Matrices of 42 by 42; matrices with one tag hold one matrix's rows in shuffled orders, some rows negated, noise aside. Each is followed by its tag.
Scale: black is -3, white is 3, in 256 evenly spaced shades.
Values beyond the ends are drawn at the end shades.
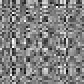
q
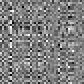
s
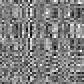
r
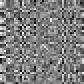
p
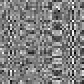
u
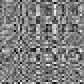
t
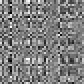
s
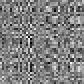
r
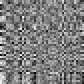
p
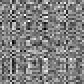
q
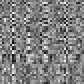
q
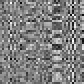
u
